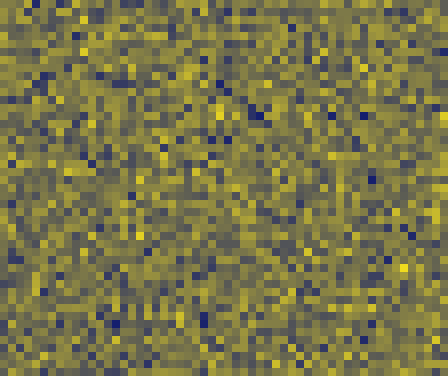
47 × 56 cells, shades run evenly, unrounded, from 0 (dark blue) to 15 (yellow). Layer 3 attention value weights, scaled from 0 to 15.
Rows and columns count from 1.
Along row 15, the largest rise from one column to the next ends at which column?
34
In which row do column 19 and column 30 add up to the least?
46
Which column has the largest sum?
35
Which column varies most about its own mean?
26
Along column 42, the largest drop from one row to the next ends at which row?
15
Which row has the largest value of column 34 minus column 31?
11
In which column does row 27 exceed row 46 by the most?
30
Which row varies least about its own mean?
31
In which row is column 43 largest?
24
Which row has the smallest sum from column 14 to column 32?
41
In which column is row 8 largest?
40
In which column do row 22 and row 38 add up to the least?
47
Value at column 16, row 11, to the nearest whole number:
2
